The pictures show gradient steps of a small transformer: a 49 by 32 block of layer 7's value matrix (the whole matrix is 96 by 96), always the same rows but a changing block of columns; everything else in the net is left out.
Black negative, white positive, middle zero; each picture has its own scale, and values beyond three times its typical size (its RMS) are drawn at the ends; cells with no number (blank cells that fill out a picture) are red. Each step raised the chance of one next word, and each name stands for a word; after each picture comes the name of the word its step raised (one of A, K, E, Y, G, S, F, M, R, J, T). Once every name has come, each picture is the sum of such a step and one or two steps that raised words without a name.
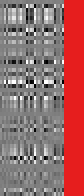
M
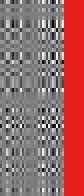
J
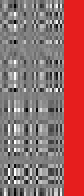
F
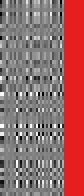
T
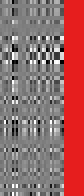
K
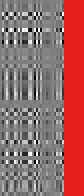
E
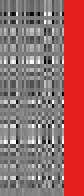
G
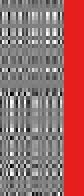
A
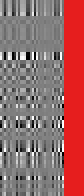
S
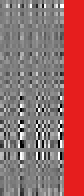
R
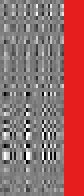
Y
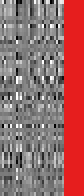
T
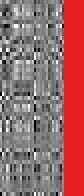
K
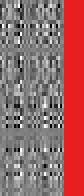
F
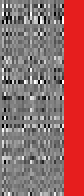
M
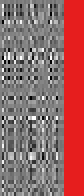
K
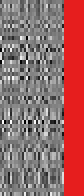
K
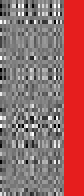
R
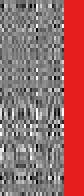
F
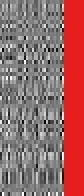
K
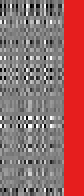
F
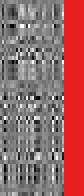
K
